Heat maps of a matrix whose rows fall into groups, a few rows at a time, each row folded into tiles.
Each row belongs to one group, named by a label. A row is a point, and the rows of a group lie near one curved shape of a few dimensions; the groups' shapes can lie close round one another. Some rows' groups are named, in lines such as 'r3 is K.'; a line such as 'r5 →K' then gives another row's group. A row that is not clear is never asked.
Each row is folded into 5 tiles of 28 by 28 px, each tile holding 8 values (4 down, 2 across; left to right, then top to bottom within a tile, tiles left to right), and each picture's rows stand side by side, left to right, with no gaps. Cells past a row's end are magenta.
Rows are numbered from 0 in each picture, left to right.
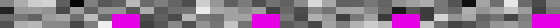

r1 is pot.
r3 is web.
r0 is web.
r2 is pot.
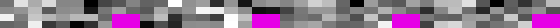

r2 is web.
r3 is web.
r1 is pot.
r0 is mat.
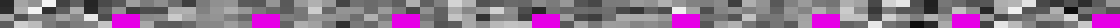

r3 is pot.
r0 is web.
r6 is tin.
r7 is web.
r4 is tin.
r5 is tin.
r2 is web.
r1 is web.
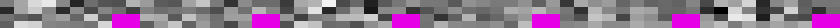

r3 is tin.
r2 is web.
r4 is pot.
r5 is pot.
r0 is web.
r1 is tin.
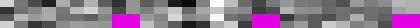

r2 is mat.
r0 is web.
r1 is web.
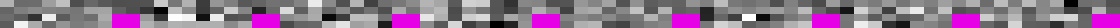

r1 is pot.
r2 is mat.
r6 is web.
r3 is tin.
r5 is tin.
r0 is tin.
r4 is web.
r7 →mat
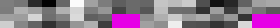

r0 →web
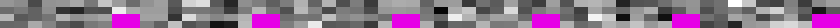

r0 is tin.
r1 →tin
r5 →pot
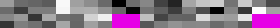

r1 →tin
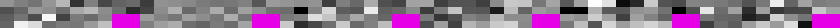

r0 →tin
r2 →web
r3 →tin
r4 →pot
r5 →mat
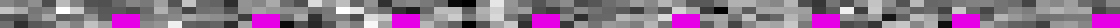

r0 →pot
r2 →pot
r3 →web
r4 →tin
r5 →pot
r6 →mat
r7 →web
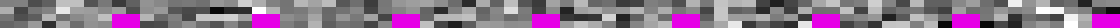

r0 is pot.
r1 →tin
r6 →mat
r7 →pot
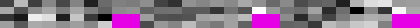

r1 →tin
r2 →tin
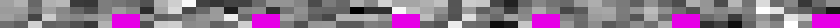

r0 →tin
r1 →web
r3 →tin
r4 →web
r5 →pot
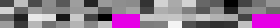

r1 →mat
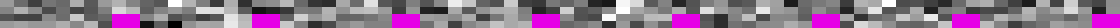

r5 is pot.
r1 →pot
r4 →pot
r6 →web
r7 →web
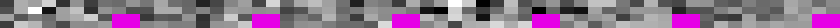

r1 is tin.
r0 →web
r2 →web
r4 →pot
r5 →tin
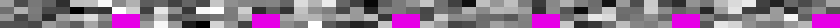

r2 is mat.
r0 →tin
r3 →web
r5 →web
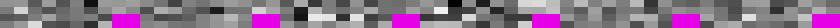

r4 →mat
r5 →tin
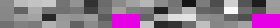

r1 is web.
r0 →mat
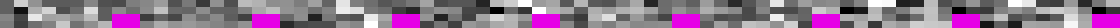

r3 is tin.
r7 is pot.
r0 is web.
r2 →pot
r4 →pot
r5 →mat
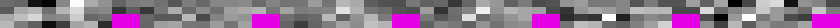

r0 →web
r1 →tin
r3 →pot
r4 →tin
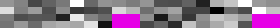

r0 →mat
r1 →tin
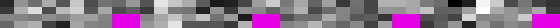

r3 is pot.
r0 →web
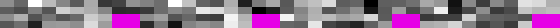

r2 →mat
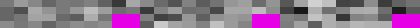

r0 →web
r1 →tin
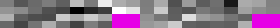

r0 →tin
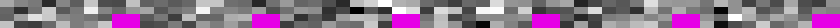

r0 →web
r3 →web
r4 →tin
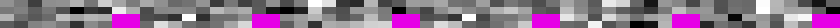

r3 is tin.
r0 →tin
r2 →pot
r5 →pot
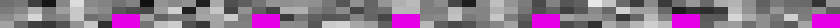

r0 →web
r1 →web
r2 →mat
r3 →web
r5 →web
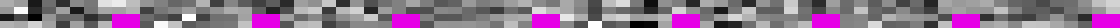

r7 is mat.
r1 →tin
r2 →web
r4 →tin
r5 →web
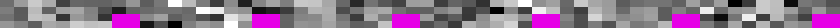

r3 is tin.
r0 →pot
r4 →web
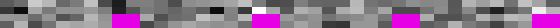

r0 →pot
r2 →web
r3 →tin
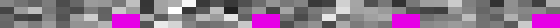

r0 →tin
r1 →web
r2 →pot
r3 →web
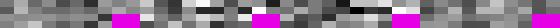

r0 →mat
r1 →tin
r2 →tin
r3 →web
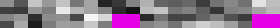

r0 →pot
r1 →mat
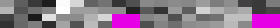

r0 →pot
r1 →pot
